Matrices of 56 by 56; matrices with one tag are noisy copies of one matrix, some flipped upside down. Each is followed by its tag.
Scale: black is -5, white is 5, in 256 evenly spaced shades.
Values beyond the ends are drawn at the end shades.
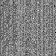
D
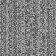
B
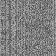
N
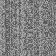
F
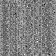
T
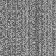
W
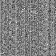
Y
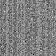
B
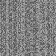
B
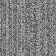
B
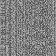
N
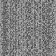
T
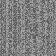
B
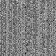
B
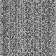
T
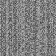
B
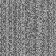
B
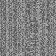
B
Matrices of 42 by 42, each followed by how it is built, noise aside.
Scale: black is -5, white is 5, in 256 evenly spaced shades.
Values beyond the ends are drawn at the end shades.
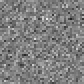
uneven rows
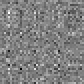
low rank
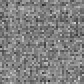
blocks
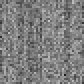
blocks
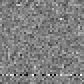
uneven rows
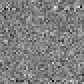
uneven rows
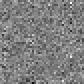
uneven columns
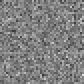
noise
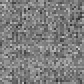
blocks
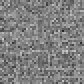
blocks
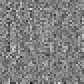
low rank
